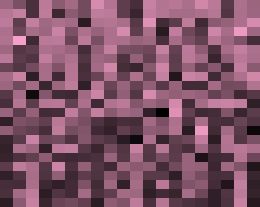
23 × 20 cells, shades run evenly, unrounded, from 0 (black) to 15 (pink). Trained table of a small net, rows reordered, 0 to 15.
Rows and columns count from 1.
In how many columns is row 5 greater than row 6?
10
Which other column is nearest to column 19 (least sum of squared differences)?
9
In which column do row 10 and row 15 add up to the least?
15
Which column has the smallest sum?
17
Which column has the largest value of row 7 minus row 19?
20
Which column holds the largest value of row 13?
14
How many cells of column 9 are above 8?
15
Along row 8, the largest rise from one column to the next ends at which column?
19
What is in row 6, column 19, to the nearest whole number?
12
